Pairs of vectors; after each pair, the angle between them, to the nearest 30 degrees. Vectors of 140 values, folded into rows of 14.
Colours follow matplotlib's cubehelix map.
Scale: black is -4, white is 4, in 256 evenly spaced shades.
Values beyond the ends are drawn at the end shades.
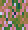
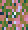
150 degrees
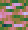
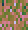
90 degrees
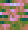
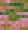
150 degrees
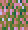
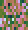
90 degrees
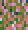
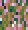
30 degrees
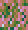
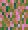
60 degrees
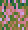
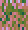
150 degrees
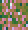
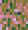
150 degrees
